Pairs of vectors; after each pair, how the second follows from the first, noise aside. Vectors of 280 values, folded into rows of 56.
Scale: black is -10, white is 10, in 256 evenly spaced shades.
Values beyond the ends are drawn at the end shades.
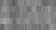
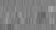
reversed, partly zeroed.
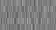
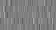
wrapped around, negated, partly zeroed.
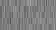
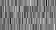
scaled up.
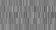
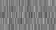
reversed.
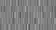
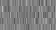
shuffled.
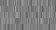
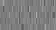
wrapped around, negated, partly zeroed.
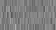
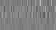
reversed, partly zeroed.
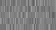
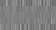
reversed, partly zeroed.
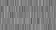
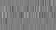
wrapped around, partly zeroed.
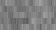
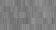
shrunk.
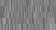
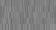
shrunk.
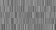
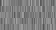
reversed.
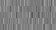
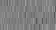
wrapped around, partly zeroed.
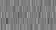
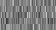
scaled up.
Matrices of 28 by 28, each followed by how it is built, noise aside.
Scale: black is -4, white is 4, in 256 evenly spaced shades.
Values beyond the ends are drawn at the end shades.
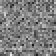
repeating columns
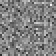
repeating rows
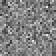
repeating rows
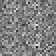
repeating rows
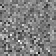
lower triangular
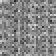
repeating rows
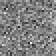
repeating rows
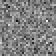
noise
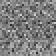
repeating columns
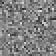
noise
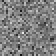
noise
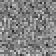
repeating columns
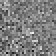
lower triangular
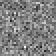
noise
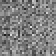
low rank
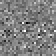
uneven rows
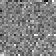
uneven rows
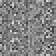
repeating rows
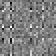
low rank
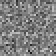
repeating columns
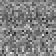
repeating columns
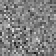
lower triangular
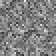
repeating columns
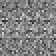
repeating columns
